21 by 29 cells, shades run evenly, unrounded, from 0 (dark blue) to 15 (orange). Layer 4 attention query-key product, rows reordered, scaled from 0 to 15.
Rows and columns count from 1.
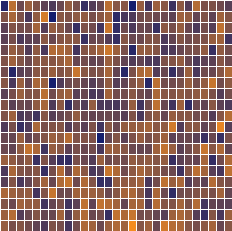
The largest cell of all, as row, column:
21, 17
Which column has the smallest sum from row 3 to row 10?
15
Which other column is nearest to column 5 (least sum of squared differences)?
8
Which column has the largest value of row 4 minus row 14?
6
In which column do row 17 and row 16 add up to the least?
13
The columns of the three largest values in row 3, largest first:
14, 28, 5
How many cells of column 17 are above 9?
4
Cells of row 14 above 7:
15
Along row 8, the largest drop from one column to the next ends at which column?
7
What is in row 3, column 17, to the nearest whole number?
4
